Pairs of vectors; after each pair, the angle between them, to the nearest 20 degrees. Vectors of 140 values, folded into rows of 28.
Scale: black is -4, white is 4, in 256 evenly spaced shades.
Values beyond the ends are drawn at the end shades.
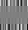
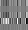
80 degrees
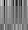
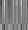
140 degrees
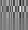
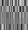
140 degrees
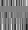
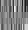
120 degrees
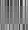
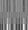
100 degrees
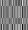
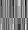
100 degrees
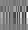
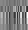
20 degrees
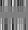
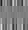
40 degrees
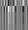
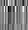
160 degrees
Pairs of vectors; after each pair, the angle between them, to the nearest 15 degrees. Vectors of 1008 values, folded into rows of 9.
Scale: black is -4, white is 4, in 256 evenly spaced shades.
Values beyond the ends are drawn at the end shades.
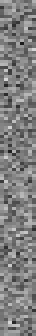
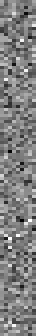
45 degrees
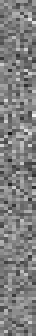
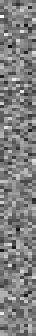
90 degrees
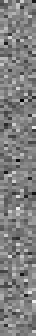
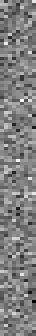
150 degrees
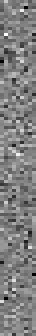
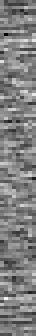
120 degrees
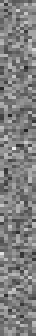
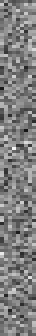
15 degrees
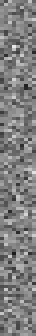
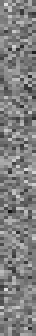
45 degrees
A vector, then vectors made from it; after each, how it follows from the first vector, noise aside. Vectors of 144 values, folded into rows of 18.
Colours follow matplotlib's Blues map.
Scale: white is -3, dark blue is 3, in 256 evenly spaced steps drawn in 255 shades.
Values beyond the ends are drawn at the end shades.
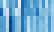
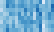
wrapped around, negated, shrunk.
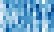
wrapped around, negated.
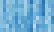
reversed, shrunk.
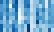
wrapped around, negated.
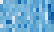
wrapped around, negated, partly zeroed.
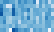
wrapped around, partly zeroed.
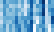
reversed.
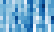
reversed.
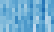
reversed, shrunk.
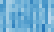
wrapped around, negated, shrunk.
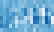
reversed, negated, partly zeroed.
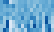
wrapped around, negated, partly zeroed.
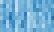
wrapped around, negated, shrunk.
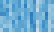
wrapped around, negated, shrunk.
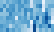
reversed, negated, partly zeroed.
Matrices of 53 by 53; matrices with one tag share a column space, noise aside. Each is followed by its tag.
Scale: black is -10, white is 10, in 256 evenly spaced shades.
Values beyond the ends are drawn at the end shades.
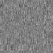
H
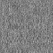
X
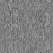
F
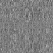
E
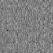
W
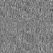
E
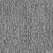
X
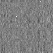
F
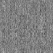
X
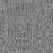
X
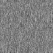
F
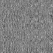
F
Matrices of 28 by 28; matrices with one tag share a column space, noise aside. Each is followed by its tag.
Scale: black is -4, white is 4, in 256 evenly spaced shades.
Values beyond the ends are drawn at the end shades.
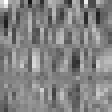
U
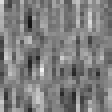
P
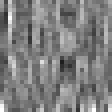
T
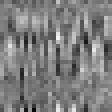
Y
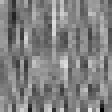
T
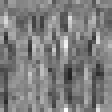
Y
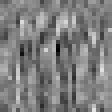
Y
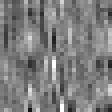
T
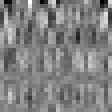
U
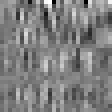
U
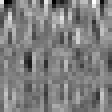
U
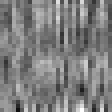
T
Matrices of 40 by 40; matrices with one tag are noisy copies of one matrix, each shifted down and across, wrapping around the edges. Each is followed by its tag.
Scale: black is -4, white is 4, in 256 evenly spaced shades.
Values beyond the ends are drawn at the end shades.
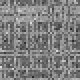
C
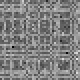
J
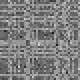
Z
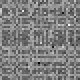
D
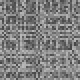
J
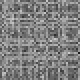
J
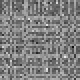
D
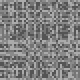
D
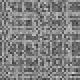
J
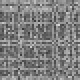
C
